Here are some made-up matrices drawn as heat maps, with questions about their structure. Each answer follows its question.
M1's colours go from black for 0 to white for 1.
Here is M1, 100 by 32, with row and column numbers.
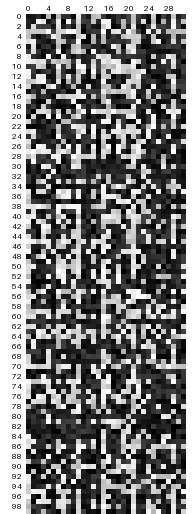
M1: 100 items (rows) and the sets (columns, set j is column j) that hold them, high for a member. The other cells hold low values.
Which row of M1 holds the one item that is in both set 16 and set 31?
1
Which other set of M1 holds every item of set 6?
21
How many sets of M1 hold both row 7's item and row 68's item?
0
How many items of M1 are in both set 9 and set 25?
6
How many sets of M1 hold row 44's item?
11
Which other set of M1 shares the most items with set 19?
15
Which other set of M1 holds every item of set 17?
18
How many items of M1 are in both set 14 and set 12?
0
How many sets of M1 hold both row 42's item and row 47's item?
7
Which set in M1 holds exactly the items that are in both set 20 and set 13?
11
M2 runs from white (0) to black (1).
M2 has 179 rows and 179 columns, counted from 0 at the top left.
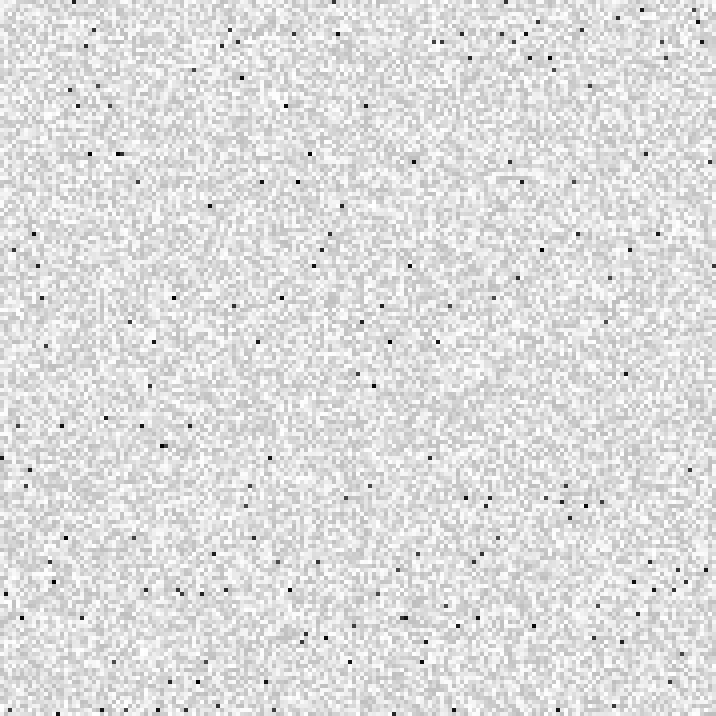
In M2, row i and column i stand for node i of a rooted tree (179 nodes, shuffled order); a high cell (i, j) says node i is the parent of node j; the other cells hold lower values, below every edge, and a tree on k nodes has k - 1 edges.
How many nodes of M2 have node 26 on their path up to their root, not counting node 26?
5
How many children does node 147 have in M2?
6
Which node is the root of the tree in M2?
96
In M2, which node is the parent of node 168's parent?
21
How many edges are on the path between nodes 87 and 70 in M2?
4
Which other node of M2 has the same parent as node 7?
172
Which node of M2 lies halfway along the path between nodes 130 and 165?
74
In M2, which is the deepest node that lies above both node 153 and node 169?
142
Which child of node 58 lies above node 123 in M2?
8
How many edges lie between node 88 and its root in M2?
3
